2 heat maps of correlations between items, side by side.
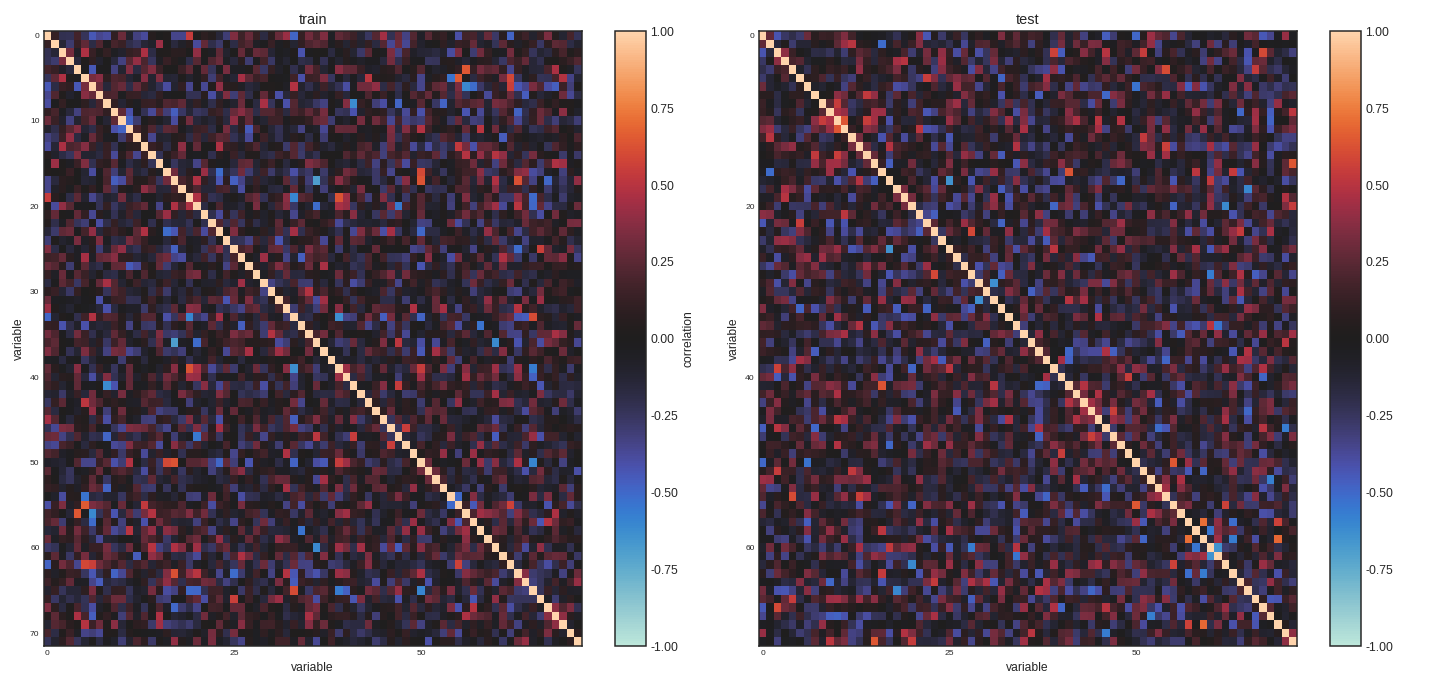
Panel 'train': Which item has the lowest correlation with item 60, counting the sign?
36
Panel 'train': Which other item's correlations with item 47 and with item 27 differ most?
41
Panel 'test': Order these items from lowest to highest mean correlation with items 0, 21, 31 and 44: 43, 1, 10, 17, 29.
17, 29, 43, 10, 1
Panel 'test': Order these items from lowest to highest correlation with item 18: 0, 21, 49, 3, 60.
0, 49, 21, 60, 3
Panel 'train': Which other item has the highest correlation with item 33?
65
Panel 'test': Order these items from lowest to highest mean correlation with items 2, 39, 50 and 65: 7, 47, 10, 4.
7, 10, 47, 4
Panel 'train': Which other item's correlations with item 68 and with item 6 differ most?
56
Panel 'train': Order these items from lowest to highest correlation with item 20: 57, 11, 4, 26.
57, 26, 4, 11
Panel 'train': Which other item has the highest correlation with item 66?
25
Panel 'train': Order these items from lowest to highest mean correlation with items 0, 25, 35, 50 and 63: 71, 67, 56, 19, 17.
71, 17, 67, 56, 19
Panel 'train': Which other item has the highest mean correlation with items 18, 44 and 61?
14
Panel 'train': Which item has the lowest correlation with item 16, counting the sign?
23
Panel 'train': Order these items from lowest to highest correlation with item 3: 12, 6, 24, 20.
24, 6, 20, 12
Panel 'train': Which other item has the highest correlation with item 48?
46
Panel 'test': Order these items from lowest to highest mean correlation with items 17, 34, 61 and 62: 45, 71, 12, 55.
71, 55, 45, 12
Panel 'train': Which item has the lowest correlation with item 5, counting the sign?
54
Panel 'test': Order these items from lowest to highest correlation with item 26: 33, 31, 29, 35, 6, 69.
31, 35, 69, 29, 33, 6
